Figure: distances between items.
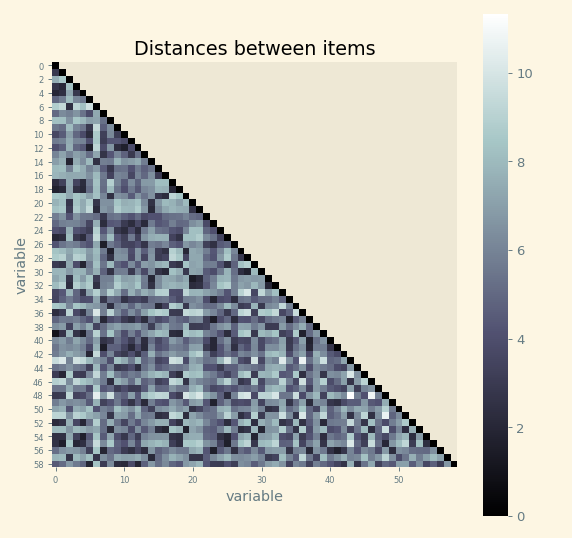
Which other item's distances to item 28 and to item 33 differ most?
30
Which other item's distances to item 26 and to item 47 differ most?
7
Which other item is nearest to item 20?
31
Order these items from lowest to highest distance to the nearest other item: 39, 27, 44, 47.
39, 27, 44, 47
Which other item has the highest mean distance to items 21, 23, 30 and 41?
48
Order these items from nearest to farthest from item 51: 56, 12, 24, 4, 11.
11, 56, 24, 12, 4
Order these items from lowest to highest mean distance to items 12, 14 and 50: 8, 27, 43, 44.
44, 8, 27, 43
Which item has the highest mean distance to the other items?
6
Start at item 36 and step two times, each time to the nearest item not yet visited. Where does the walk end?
0
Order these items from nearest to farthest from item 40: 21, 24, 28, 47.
28, 47, 24, 21
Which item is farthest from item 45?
43
